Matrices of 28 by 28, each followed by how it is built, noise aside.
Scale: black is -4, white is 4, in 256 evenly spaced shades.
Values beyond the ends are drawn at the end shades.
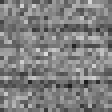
blocks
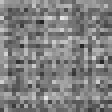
blocks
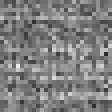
blocks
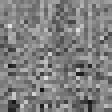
blocks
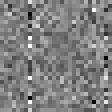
uneven columns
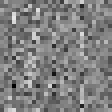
uneven columns
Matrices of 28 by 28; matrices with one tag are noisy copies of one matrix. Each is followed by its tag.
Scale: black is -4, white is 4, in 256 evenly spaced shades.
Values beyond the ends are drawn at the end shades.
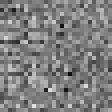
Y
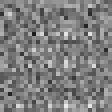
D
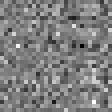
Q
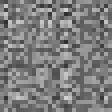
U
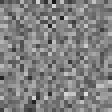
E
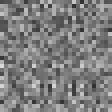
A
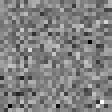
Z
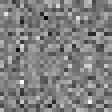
Z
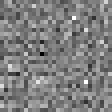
Y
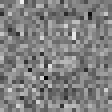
D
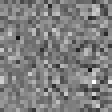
Q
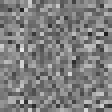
Z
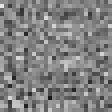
D
